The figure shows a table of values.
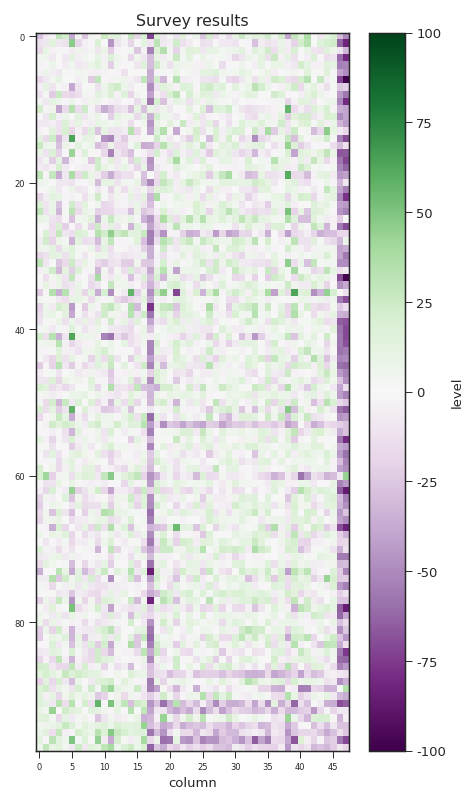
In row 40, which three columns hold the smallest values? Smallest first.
47, 46, 17
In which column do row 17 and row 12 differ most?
4
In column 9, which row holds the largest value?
91
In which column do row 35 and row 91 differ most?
39
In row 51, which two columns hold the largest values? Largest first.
5, 38
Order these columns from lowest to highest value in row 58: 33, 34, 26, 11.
11, 33, 26, 34
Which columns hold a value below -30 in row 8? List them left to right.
17, 46, 47
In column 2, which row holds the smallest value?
67
